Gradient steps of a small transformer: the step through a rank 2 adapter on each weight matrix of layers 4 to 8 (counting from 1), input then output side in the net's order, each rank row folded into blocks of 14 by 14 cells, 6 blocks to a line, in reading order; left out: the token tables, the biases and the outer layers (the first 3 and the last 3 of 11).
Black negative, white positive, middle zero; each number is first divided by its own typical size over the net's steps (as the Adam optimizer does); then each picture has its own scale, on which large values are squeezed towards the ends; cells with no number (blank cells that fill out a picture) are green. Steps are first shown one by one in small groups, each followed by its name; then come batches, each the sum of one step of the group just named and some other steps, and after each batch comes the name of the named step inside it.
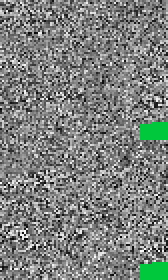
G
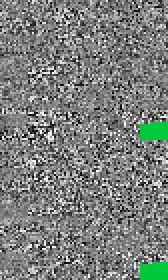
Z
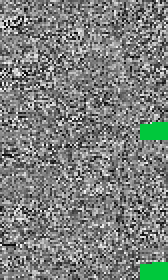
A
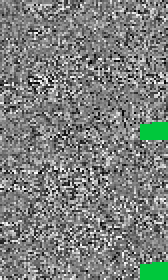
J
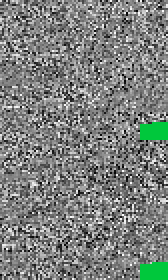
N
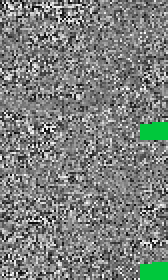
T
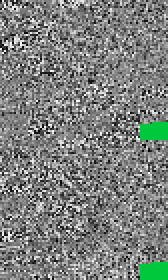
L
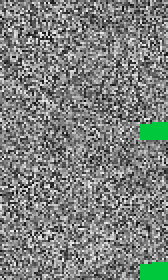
G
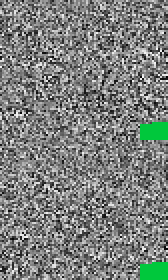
G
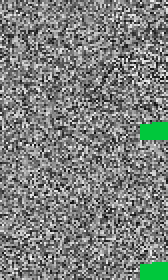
G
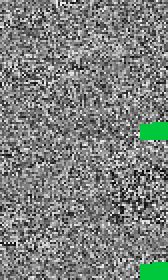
A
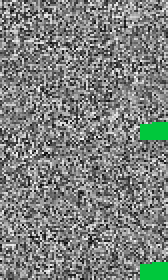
N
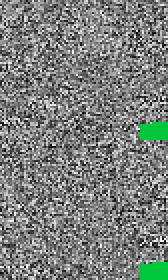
A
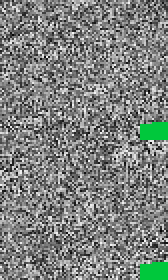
L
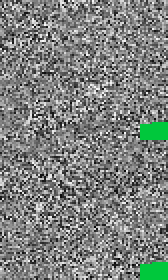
L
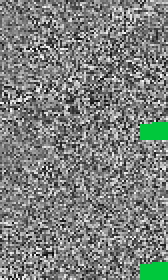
J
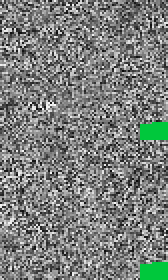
G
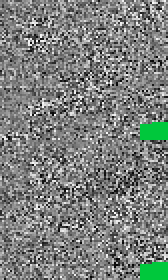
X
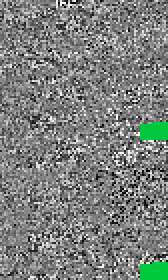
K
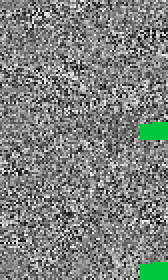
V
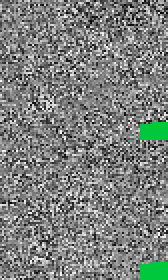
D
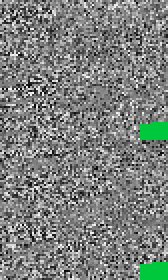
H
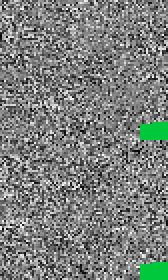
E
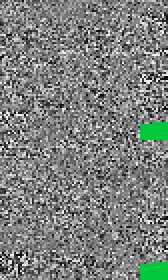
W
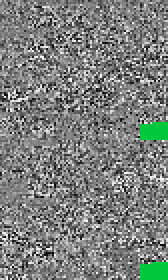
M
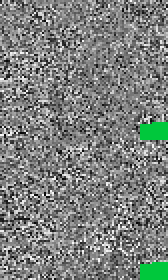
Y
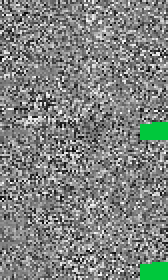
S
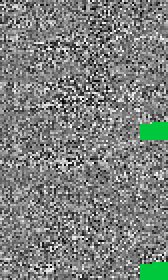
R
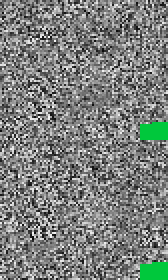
H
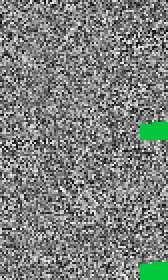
W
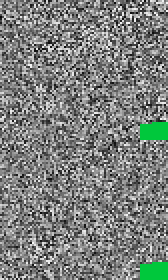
D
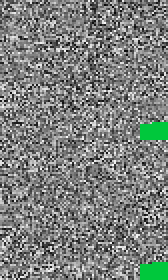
R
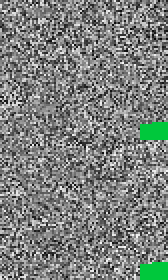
W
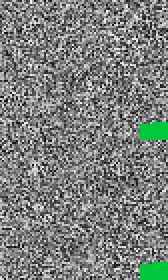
X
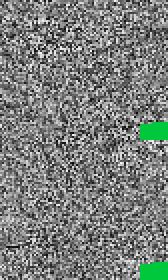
E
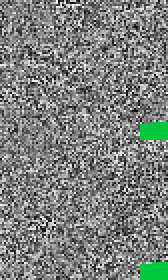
K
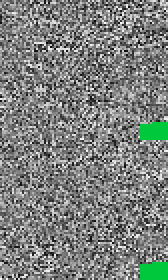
R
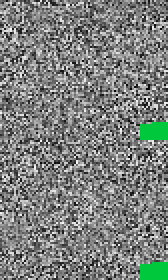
W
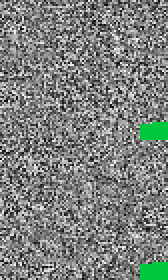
R
